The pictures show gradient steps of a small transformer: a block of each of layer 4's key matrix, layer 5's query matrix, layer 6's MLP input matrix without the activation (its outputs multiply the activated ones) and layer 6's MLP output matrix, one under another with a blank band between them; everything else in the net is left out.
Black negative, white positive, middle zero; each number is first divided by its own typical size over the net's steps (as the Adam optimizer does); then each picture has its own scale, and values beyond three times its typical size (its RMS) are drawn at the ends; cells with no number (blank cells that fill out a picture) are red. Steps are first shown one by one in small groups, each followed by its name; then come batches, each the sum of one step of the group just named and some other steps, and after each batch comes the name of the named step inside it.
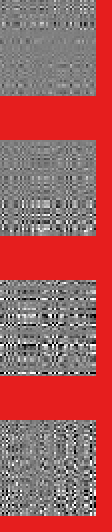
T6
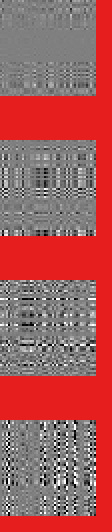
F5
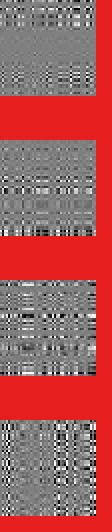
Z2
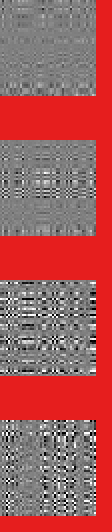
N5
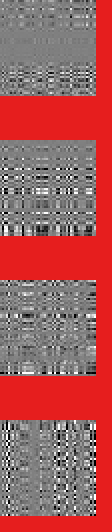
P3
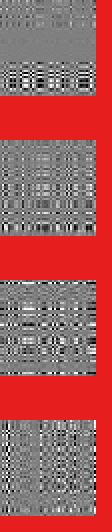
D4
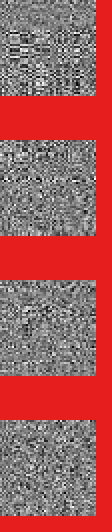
N5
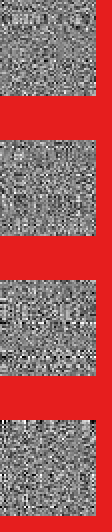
N5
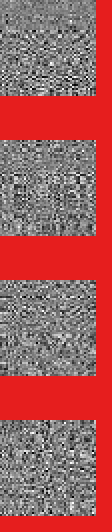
D4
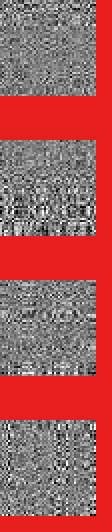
Z2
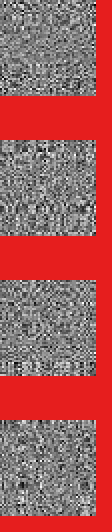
D4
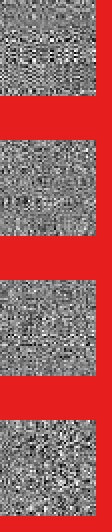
F5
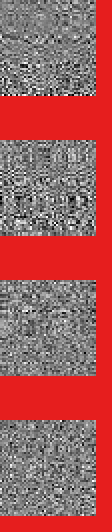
D4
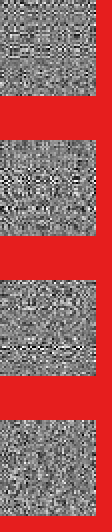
D4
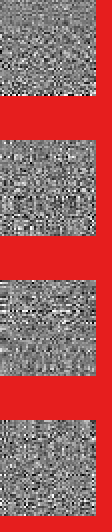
N5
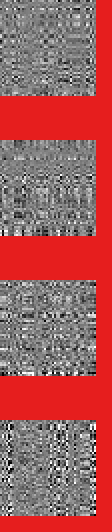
Z2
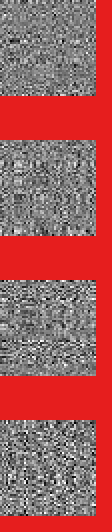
F5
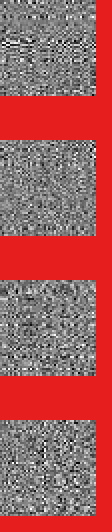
F5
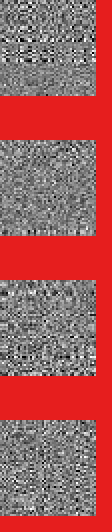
N5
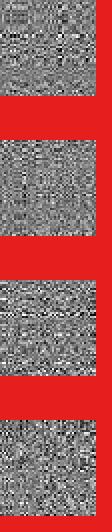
N5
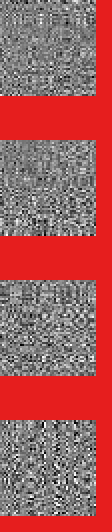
F5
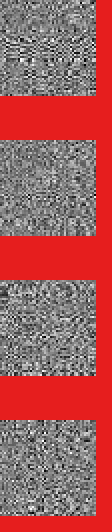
N5
